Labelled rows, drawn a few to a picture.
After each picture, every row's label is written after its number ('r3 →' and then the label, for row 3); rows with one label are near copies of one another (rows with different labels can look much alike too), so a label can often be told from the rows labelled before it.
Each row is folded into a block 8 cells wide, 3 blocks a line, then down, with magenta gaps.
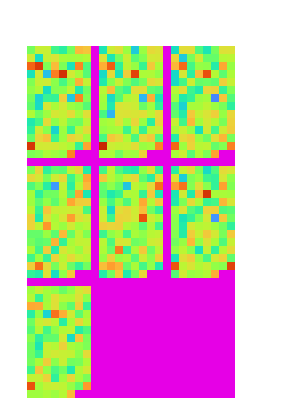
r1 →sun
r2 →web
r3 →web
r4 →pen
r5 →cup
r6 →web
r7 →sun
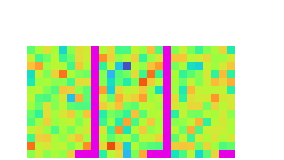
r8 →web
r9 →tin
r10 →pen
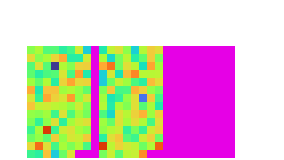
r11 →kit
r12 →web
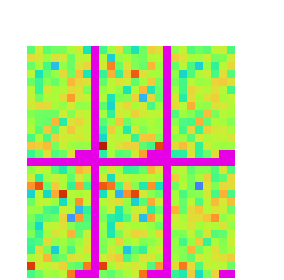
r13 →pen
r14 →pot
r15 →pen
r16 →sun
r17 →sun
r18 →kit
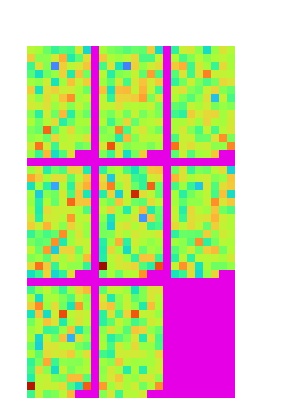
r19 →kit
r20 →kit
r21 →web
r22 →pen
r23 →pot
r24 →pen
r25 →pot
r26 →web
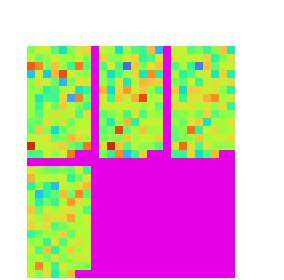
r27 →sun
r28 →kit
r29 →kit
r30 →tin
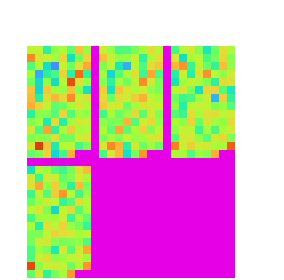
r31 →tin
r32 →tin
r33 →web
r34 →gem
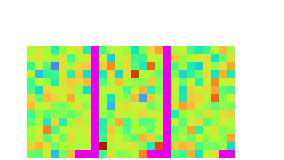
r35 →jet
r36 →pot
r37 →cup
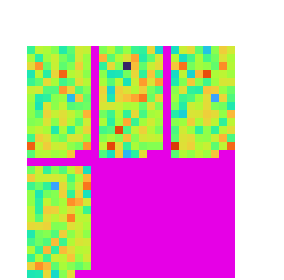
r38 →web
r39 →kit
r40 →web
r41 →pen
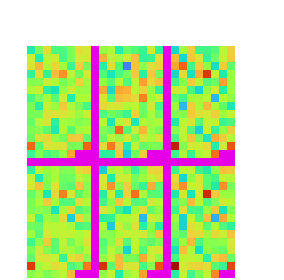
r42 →gem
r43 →kit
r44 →gem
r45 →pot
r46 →gem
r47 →pot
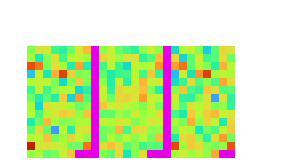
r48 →sun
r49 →cup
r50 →web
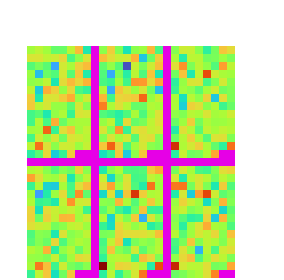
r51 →jet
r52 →jet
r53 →pot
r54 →tin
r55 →pot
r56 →sun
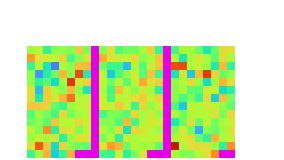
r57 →tin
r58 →pen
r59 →sun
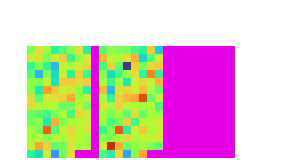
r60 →jet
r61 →kit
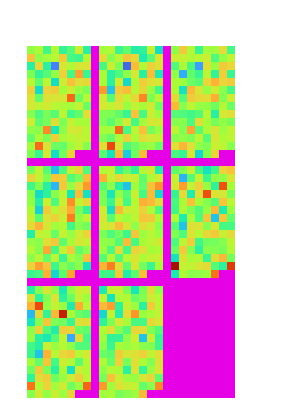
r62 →kit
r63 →kit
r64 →jet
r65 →cup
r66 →pen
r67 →pot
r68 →web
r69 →web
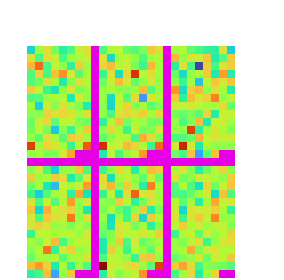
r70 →gem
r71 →pot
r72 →kit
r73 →cup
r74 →pot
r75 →cup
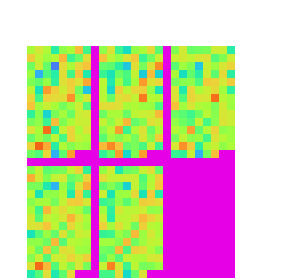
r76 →jet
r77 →cup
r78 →jet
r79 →pen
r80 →pen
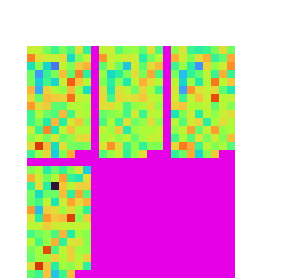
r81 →tin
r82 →tin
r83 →cup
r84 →kit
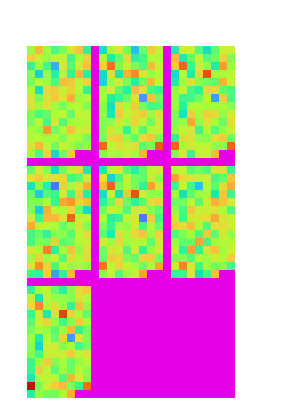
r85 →jet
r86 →web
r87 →web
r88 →jet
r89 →web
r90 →pen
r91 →pot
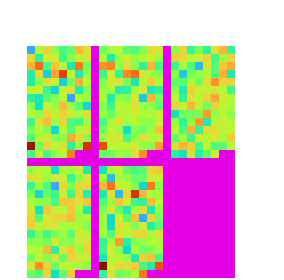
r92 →gem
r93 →sun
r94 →pen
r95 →jet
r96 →pot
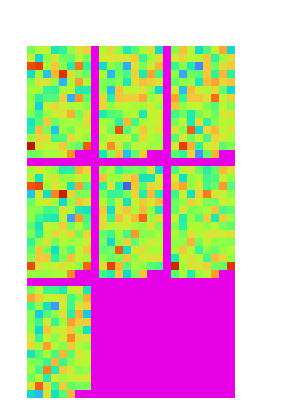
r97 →sun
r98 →jet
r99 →jet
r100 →sun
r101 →kit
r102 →pot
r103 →pen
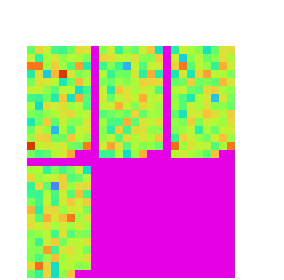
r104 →sun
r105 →pen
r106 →web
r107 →kit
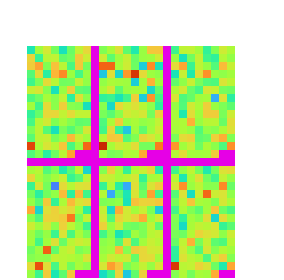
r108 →gem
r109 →sun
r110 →web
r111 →kit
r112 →jet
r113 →pot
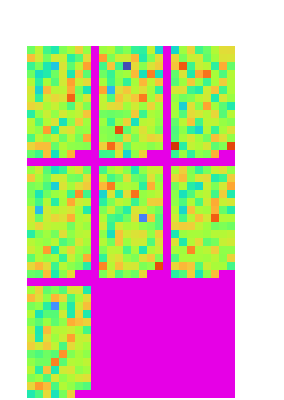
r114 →cup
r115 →kit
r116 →gem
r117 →cup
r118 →web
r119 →cup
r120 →pen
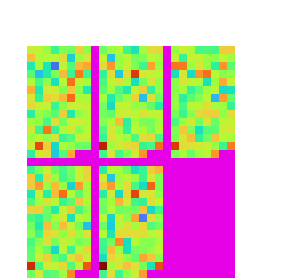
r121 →tin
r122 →pot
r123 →sun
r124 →gem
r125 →pot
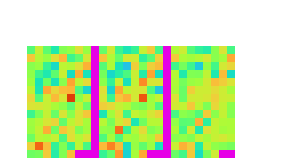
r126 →cup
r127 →cup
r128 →pen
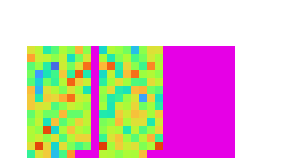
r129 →tin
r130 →web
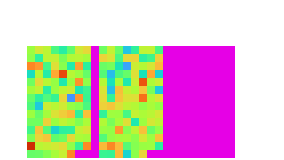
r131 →sun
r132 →cup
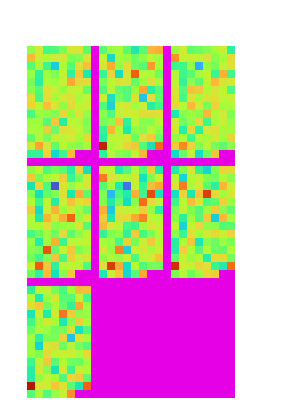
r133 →pen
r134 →pot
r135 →pen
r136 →kit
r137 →tin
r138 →pot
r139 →pot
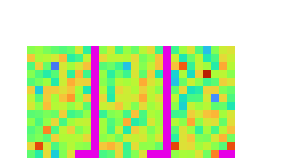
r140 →kit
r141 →pen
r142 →web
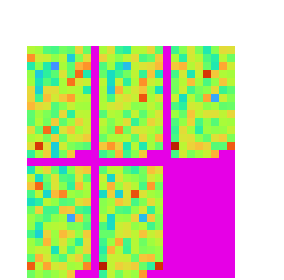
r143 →tin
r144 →cup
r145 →pot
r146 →web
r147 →pot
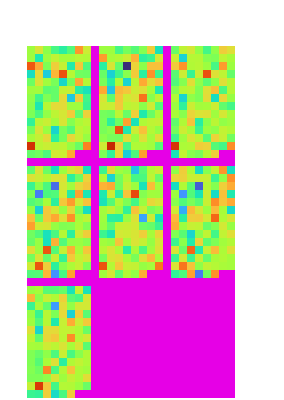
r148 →sun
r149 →kit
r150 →pot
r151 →jet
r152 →web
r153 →jet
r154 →kit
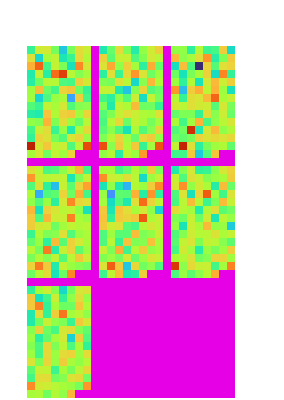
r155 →web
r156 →gem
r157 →kit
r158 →tin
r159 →tin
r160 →gem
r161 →web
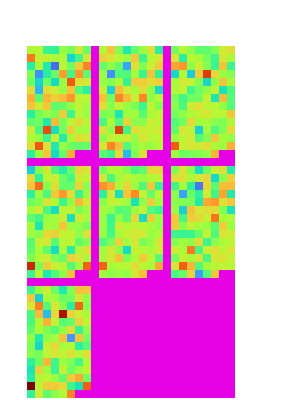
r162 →tin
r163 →jet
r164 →sun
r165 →gem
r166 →sun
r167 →jet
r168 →pot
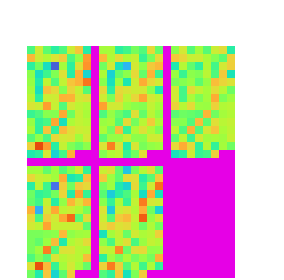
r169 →pen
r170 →tin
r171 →pen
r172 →kit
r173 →cup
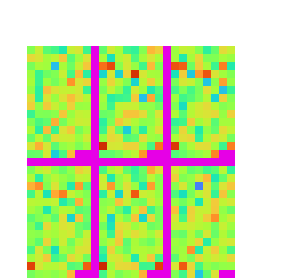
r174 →pen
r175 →sun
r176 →sun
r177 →sun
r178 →pot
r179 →kit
